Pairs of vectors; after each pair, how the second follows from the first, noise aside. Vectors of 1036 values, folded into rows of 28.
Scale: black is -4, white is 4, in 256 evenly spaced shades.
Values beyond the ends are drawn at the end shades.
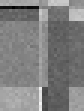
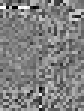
sign-scrambled.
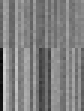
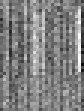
wrapped around, negated.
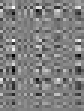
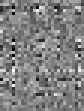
sign-scrambled.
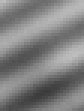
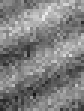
reversed, negated.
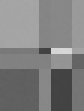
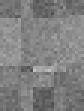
wrapped around, shrunk.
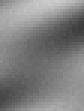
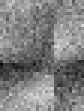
wrapped around, negated.
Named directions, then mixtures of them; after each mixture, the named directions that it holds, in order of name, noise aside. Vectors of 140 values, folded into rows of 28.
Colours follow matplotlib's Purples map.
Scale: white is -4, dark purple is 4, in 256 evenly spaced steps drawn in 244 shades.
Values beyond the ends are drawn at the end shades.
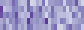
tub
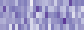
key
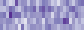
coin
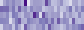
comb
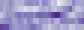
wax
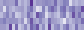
key.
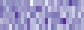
key, tub.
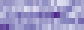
wax.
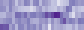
key, wax.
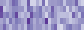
tub.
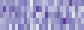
key.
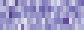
coin.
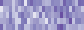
comb, tub.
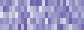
coin, tub.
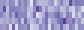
key.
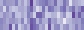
key.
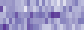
tub, wax.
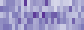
comb, wax.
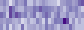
coin, key.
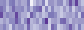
key, tub.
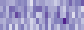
coin, key.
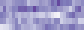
wax.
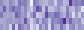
key.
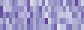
tub.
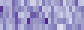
comb, tub.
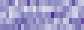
coin, wax.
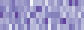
key, tub.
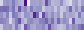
comb.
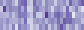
key, tub.
